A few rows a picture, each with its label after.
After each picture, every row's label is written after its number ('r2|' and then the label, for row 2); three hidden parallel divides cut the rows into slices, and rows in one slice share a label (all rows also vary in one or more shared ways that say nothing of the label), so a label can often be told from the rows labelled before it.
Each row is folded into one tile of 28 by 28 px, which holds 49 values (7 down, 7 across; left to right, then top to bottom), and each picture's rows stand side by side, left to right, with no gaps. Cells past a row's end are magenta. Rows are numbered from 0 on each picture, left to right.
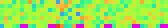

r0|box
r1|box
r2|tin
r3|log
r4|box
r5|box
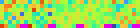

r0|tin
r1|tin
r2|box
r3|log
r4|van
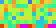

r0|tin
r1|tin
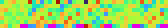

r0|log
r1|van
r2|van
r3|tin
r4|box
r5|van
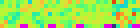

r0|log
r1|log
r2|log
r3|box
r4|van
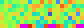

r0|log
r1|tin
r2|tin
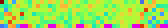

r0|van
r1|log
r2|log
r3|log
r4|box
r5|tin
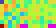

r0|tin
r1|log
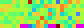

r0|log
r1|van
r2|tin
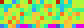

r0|van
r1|van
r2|van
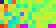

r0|tin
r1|box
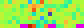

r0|log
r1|tin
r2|box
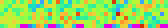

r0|box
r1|van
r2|van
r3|box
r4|van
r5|tin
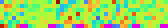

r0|tin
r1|box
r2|van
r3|tin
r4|van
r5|box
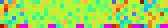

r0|tin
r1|log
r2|box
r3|box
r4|tin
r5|van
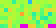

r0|box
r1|log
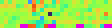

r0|log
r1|tin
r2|box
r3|box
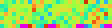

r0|box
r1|tin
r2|log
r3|van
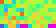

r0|van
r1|box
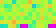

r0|box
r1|box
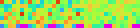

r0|van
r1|van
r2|van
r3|log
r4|log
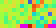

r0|log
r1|tin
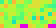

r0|log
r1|log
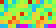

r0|van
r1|van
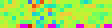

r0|log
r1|tin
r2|box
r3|log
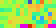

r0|box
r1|tin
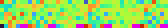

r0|van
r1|tin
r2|box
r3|tin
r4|log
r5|tin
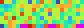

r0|van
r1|tin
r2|tin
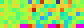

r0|log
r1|tin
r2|tin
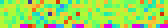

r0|log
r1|tin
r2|van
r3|log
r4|box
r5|van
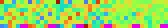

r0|van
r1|tin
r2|van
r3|tin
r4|log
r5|log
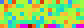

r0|tin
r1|tin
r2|van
